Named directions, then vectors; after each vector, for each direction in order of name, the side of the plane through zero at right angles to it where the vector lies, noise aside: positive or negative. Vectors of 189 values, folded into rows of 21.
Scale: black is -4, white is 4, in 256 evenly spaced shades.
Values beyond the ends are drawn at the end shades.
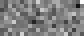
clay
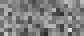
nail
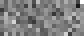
positive, positive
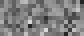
negative, negative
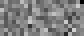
negative, negative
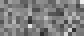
positive, positive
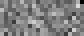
negative, negative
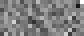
positive, positive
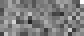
positive, positive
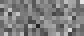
positive, positive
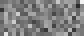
positive, positive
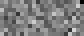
negative, negative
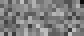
negative, negative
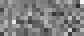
positive, positive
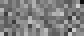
negative, negative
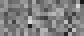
negative, negative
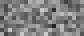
positive, negative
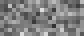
positive, negative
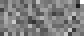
positive, positive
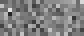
positive, positive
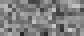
negative, positive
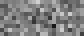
positive, negative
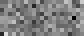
positive, positive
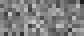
negative, negative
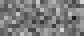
positive, negative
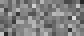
negative, negative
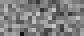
negative, positive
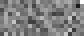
positive, positive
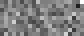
positive, positive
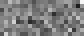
positive, positive
